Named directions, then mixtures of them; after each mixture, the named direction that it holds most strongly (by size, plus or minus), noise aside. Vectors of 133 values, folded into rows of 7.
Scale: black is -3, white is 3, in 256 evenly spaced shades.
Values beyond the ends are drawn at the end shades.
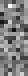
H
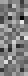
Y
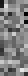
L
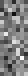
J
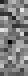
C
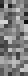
H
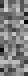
L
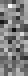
H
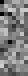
C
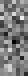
J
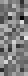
Y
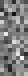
J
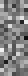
Y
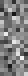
J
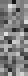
H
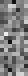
H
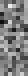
H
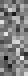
J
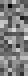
H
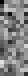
L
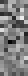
C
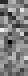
C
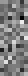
Y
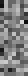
L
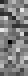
C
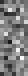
J
